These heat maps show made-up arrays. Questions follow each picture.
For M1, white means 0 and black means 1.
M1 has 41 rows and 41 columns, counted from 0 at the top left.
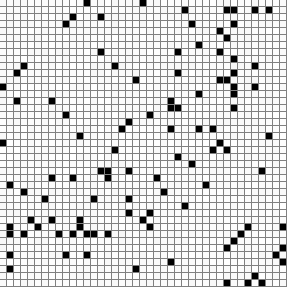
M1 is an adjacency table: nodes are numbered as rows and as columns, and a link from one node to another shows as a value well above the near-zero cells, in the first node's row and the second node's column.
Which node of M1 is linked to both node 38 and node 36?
node 1
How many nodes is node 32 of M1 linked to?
6
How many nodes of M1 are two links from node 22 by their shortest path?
3
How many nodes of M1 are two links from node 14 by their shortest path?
6
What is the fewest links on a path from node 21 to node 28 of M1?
3
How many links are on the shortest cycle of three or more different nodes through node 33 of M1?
4
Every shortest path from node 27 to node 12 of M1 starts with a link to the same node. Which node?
node 3
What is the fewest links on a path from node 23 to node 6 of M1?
6
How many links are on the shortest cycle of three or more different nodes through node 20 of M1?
8
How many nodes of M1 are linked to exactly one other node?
10
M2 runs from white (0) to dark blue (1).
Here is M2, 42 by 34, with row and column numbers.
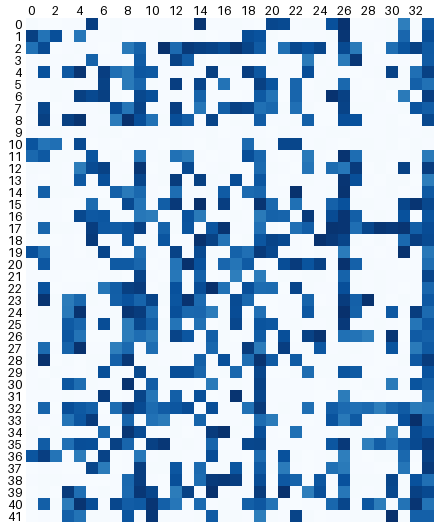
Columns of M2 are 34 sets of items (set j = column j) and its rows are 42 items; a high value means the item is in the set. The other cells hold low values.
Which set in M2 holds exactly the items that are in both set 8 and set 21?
24
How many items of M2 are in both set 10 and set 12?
9
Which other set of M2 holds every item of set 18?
1
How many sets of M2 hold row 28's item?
11
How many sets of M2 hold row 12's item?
12
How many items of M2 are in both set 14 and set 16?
9
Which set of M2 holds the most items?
33
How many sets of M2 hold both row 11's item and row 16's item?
8
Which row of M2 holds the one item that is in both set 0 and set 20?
19
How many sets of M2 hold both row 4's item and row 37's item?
4
